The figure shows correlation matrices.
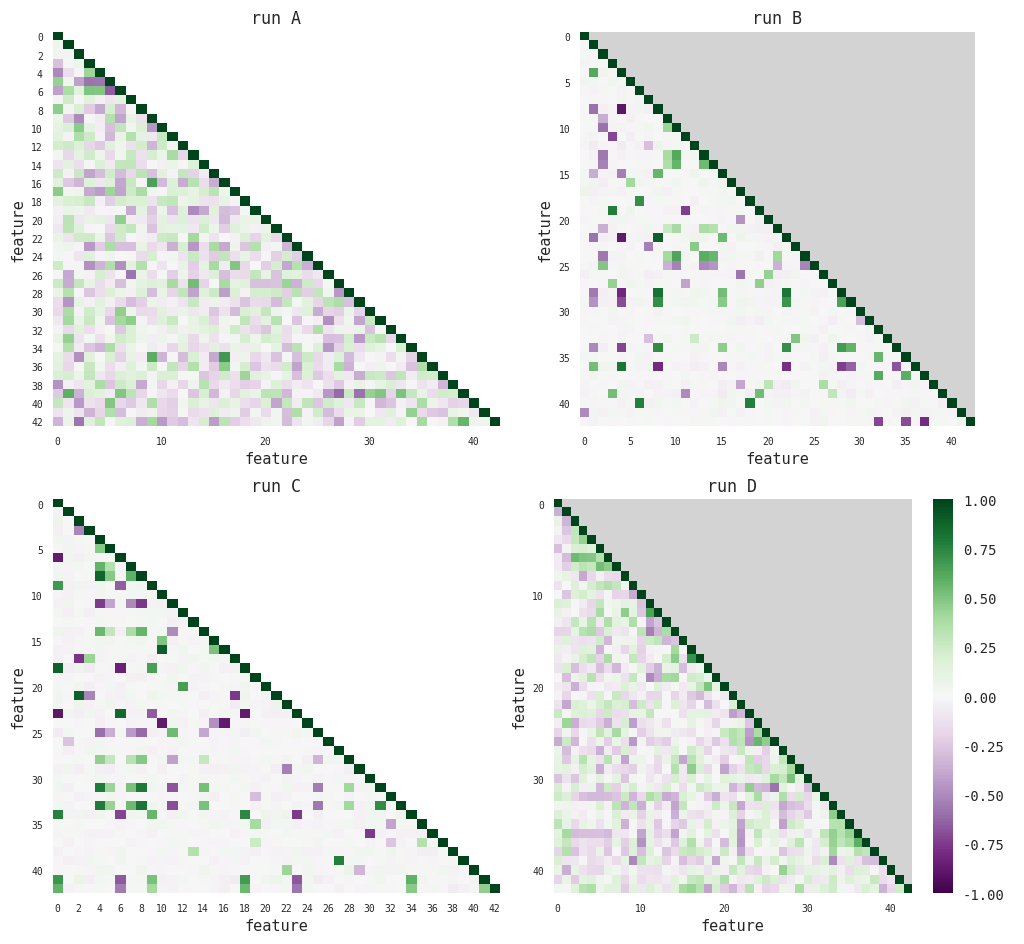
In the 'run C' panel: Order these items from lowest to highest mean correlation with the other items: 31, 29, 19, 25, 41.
25, 29, 19, 41, 31
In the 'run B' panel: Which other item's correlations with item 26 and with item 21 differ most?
17
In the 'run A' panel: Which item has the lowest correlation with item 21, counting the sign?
40
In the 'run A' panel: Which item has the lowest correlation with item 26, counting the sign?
7
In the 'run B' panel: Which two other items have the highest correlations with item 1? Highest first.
4, 36
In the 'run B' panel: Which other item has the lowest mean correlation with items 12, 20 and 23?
7
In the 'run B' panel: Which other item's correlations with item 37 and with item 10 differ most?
42
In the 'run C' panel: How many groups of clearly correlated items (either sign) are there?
11
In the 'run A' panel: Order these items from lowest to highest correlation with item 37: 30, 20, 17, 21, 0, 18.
17, 21, 20, 0, 30, 18
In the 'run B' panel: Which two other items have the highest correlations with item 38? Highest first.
26, 20
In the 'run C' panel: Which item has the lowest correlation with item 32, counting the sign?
35
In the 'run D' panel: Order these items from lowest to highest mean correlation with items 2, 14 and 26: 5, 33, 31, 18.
33, 31, 18, 5
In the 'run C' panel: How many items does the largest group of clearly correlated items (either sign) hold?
10
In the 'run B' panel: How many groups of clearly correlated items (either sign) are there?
10
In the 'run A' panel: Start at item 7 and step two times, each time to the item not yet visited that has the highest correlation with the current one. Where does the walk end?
39
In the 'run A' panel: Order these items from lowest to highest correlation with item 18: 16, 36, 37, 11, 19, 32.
32, 19, 16, 36, 11, 37
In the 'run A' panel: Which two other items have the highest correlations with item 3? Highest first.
6, 4
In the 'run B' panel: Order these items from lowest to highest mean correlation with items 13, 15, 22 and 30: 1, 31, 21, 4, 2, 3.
4, 1, 2, 31, 3, 21
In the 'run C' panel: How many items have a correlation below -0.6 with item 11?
4
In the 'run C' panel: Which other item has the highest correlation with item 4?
8
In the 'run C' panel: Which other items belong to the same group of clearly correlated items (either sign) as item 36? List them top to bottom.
30
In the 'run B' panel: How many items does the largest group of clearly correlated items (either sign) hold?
9
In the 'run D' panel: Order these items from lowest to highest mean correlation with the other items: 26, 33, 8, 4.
8, 26, 33, 4
